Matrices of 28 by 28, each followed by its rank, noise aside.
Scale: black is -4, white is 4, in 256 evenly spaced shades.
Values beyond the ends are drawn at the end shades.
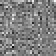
six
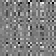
two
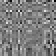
three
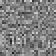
six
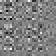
three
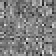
four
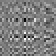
two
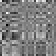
two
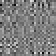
three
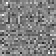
six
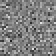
eight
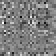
three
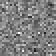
eight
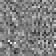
six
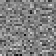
six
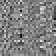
four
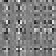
two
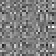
three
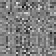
four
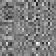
three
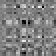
two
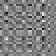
two
